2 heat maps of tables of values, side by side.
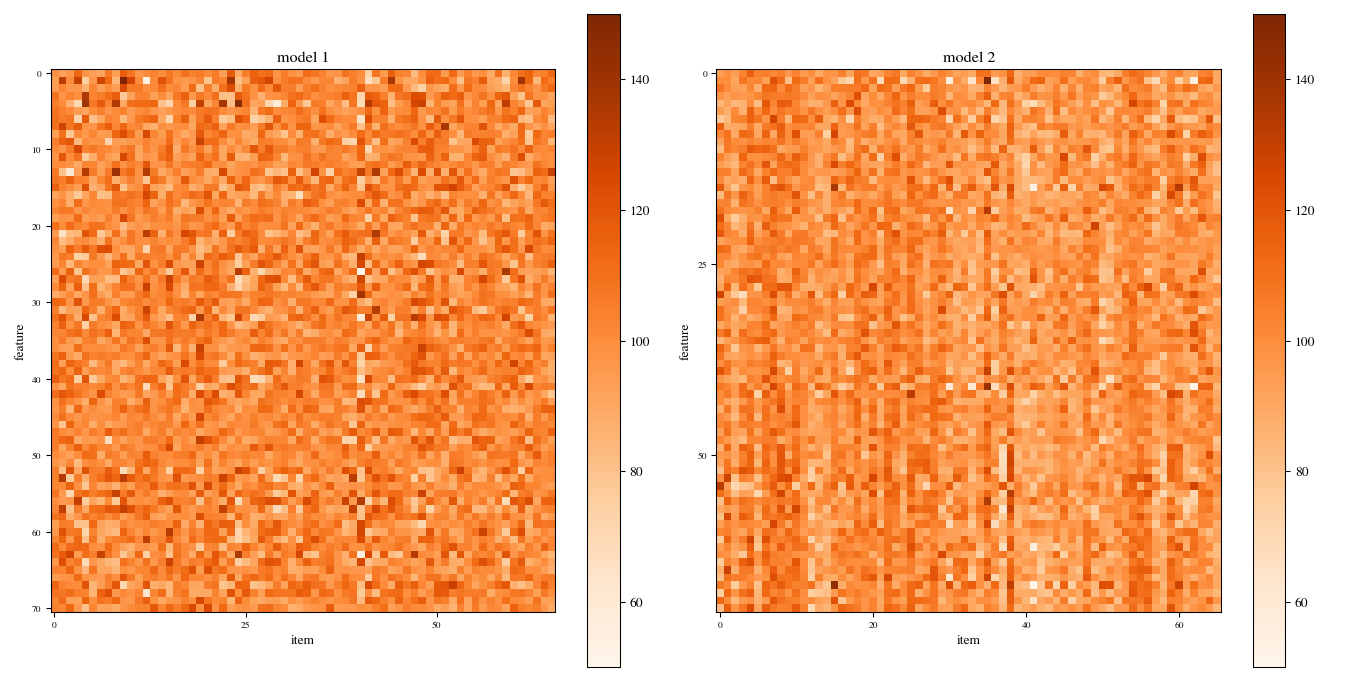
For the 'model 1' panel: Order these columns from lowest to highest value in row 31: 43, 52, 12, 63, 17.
43, 63, 17, 52, 12
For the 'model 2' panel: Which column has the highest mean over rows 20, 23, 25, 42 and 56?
25
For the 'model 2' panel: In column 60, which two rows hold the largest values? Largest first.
15, 67
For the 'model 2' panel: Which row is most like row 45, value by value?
43
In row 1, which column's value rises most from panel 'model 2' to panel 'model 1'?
9
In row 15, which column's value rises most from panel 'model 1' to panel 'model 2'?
15
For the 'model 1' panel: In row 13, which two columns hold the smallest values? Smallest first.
2, 36
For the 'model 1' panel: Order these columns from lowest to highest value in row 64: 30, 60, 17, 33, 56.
17, 30, 60, 33, 56
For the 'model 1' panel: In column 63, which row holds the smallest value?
1
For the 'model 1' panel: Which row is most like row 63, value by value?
42
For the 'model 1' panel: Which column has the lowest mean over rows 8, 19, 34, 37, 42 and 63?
40
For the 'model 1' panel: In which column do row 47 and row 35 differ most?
12
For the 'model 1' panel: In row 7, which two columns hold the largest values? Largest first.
51, 1
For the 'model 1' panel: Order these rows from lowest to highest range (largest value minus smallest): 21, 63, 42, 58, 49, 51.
51, 58, 49, 42, 21, 63
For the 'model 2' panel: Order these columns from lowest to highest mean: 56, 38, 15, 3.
3, 56, 15, 38
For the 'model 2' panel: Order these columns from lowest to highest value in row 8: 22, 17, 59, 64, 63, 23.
23, 17, 22, 64, 63, 59
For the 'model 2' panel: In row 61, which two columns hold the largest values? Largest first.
4, 6
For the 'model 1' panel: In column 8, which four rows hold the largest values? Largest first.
13, 4, 55, 32
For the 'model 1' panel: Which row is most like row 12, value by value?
35
